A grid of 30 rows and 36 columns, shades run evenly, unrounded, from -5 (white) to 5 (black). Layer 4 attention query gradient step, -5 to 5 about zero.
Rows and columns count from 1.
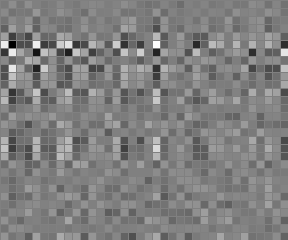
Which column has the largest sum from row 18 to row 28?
2
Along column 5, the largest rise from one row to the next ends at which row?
7
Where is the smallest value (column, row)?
20, 6
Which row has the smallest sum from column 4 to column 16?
15
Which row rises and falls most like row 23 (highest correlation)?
26
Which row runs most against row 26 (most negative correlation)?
28
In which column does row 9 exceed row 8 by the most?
5
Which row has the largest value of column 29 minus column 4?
8
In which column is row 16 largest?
4
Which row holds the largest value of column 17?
30
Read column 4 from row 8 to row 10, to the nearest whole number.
-2 1 -1
